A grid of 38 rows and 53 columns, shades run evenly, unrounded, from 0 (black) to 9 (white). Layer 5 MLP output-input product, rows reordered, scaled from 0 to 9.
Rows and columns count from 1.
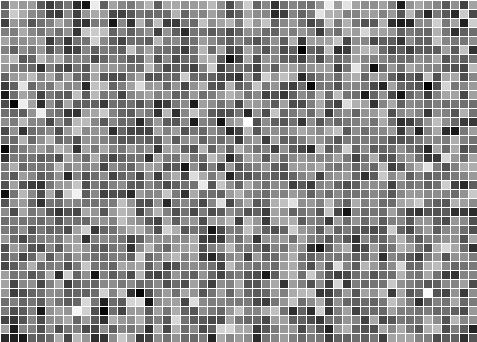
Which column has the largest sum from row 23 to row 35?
33
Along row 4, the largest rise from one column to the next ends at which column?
10
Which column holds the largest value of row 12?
3
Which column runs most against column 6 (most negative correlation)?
37
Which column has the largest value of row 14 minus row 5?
28
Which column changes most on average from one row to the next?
38
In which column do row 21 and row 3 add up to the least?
52
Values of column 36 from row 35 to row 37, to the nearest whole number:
7 2 3
